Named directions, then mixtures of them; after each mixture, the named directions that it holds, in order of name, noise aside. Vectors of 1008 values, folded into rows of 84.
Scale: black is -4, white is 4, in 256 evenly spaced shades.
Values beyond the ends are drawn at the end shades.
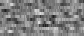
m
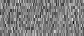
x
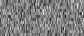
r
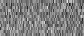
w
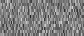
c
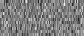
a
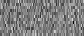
x.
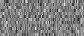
a.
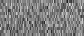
w.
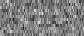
c, m, w.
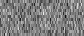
r.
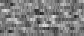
m.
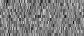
a, r, x.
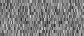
c.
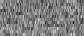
m, w, x.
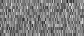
w.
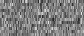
a, m.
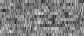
a, m, w.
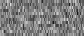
c, m, w.
